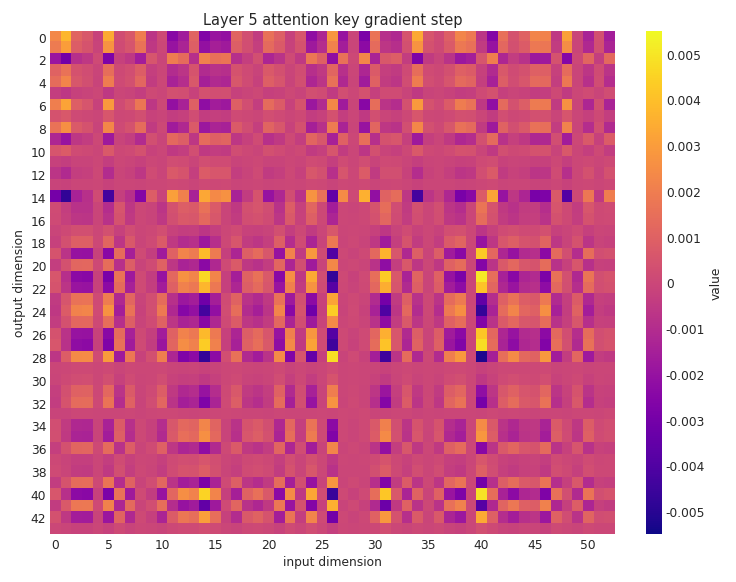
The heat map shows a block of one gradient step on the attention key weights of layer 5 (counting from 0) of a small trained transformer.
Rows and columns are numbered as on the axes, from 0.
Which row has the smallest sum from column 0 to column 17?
14
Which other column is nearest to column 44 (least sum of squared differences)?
17
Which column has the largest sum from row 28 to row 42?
26
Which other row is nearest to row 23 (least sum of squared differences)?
41
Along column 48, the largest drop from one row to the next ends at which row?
2
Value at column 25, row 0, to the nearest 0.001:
-0.001
